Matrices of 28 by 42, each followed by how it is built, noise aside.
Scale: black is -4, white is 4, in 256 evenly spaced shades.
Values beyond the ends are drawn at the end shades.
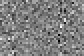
uneven columns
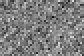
Hankel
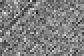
Hankel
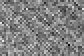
Toeplitz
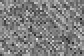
Toeplitz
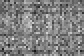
blocks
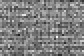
blocks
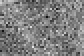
smooth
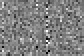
uneven columns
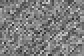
Hankel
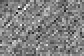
Hankel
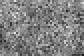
smooth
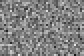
repeating columns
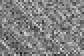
Toeplitz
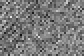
Hankel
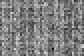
blocks
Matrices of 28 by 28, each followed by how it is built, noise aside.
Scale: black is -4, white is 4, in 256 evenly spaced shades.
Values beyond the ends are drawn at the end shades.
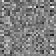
low rank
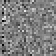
uneven columns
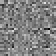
low rank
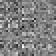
low rank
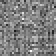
blocks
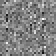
uneven columns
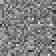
low rank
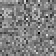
low rank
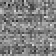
blocks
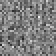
blocks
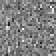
uneven columns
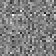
low rank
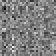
low rank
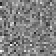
low rank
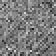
Hankel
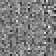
uneven columns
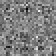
low rank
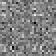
low rank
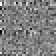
low rank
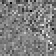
upper triangular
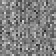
blocks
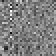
low rank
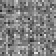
blocks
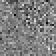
upper triangular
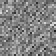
Hankel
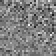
upper triangular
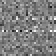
low rank
